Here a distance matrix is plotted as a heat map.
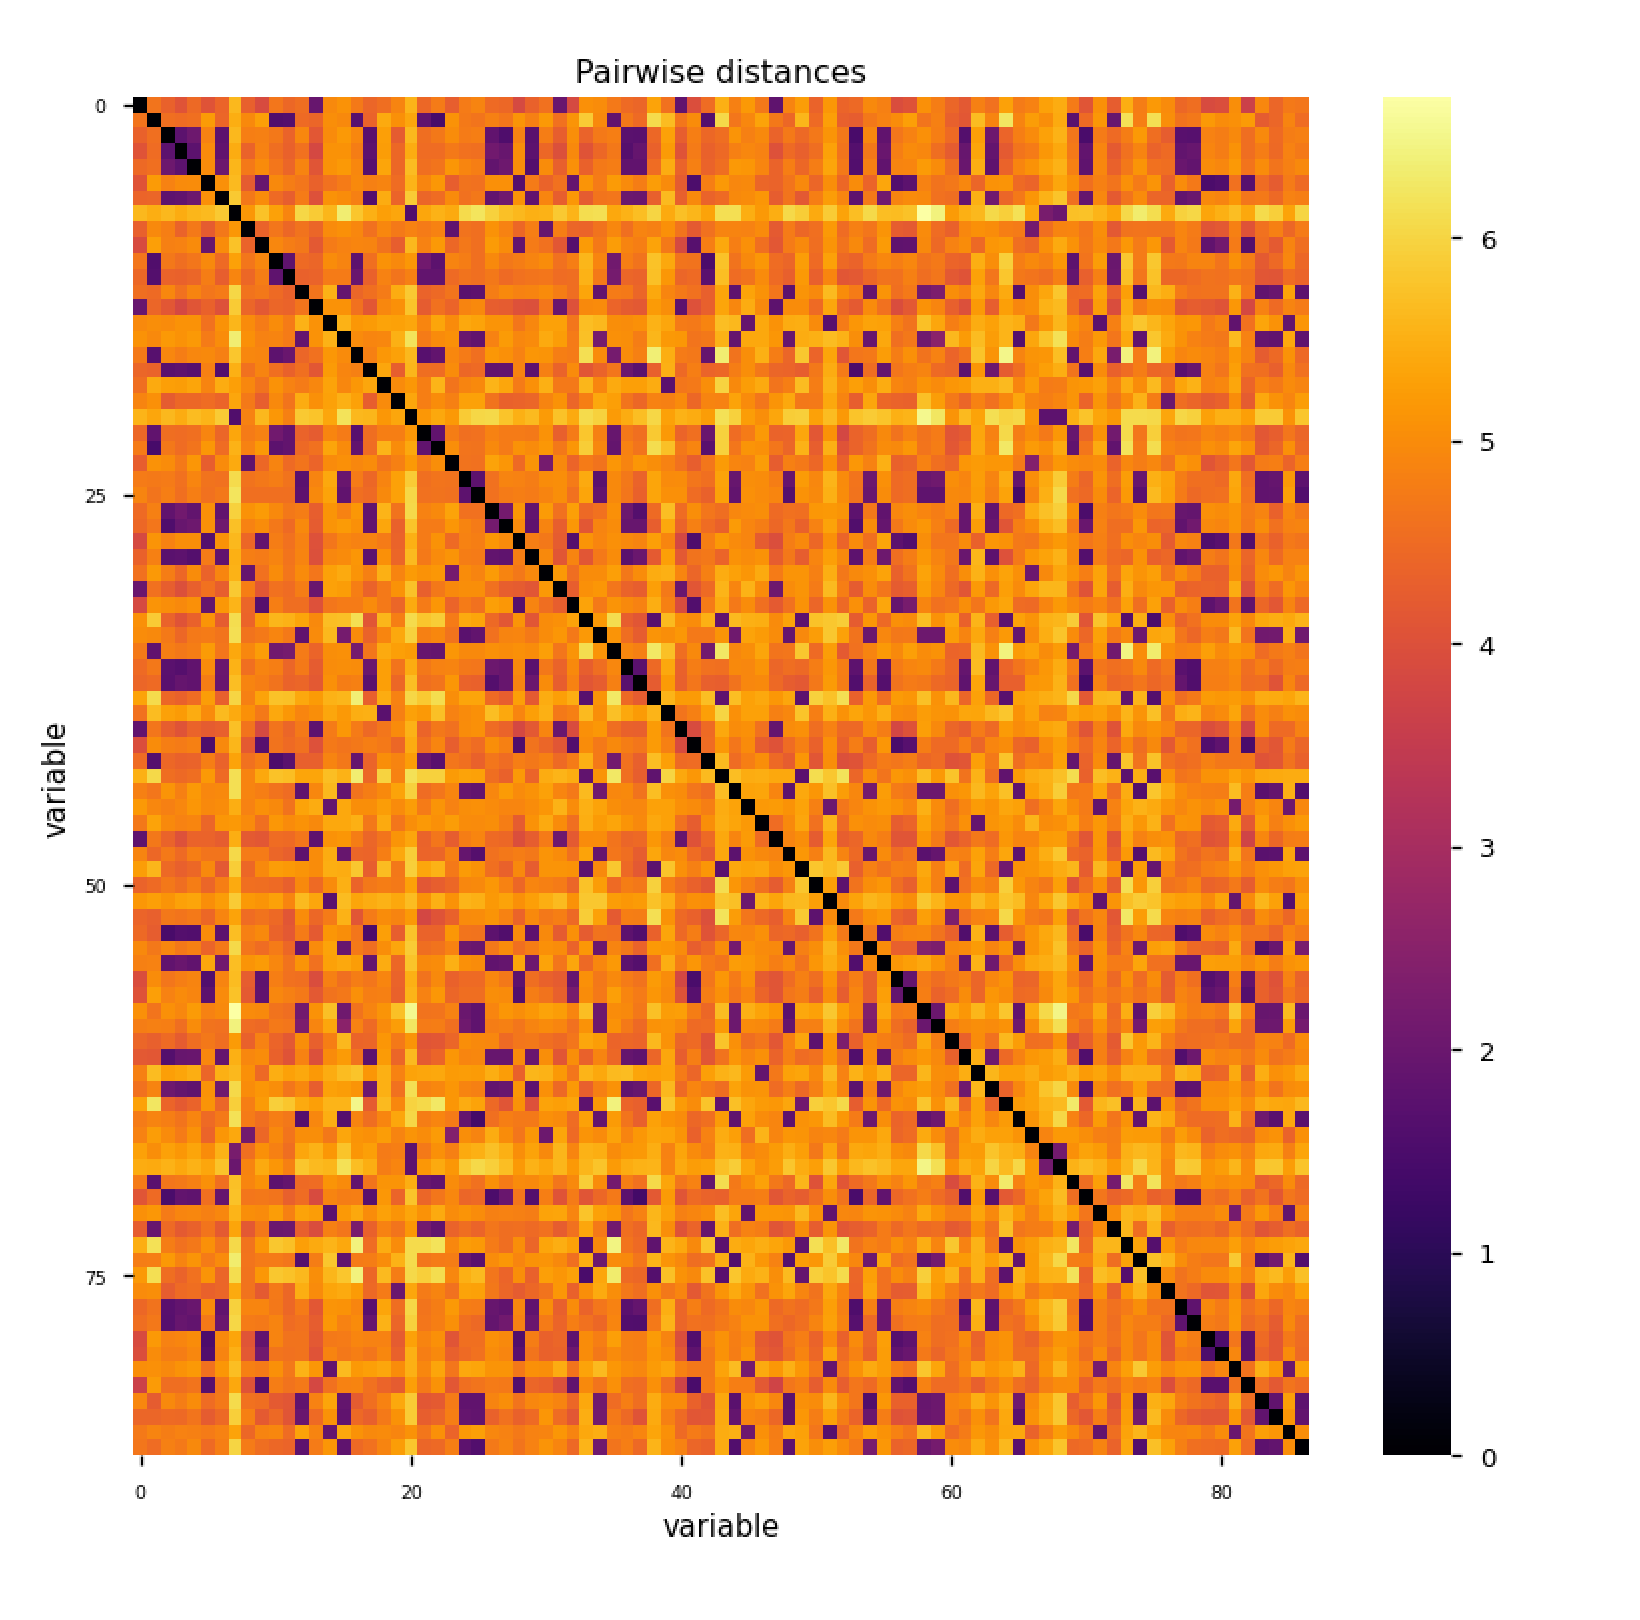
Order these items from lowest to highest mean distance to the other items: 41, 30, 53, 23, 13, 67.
53, 41, 13, 23, 30, 67
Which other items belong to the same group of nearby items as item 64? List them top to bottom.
33, 38, 43, 49, 73, 75
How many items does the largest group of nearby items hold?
17
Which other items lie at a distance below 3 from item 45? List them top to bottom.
14, 51, 71, 81, 85
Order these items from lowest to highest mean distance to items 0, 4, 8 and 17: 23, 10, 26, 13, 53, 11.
53, 26, 13, 23, 11, 10
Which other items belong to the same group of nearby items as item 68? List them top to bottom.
7, 20, 67
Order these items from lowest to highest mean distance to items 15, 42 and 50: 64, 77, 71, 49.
77, 71, 49, 64
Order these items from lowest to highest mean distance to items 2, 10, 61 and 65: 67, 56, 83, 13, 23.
83, 13, 56, 23, 67
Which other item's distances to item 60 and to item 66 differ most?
50
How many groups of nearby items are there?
13
